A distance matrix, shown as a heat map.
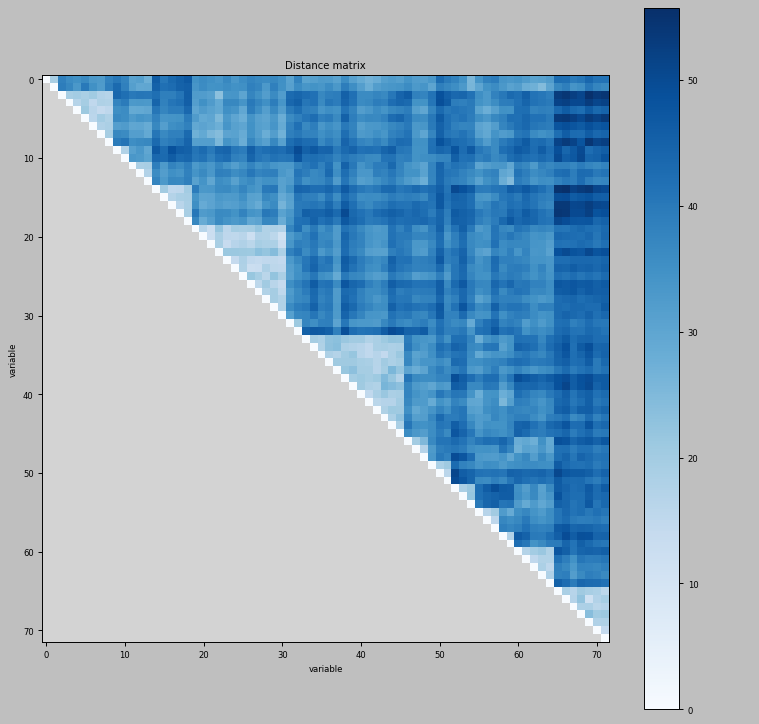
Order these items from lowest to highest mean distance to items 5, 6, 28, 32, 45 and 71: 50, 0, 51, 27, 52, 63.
27, 0, 63, 51, 52, 50
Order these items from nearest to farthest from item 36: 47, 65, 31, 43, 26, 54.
43, 47, 54, 31, 26, 65
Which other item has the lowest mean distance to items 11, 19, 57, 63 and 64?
62
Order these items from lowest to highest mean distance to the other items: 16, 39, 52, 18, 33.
33, 39, 16, 18, 52
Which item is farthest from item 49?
65
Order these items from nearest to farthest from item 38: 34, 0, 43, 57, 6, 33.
34, 33, 43, 0, 6, 57
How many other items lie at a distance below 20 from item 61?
4
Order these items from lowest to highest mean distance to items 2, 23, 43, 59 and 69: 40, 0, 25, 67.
25, 40, 0, 67
